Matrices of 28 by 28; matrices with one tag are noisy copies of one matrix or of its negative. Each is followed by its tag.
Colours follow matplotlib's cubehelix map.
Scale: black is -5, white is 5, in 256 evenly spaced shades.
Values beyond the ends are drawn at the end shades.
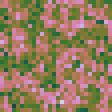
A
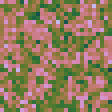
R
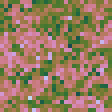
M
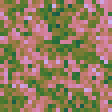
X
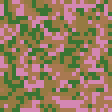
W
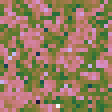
W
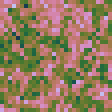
M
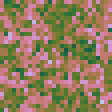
X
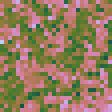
W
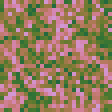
X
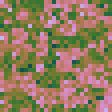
A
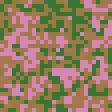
M
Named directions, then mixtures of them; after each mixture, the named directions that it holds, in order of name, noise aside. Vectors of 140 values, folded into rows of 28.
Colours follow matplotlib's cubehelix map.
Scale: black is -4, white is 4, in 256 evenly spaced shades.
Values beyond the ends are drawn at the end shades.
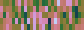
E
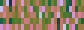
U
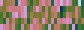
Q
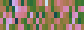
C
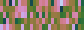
C, Q, U.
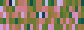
C, Q, U.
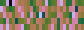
C, U.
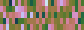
C, Q, U.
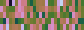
C, Q, U.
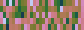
C, Q, U.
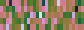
C, E, U.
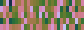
U.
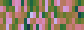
C, E.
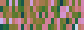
Q, U.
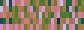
U.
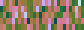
E, Q, U.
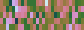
C.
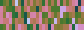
C, E, Q.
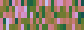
C, Q.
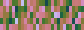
C, U.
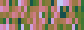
E, Q, U.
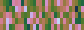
C, E.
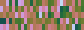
Q, U.
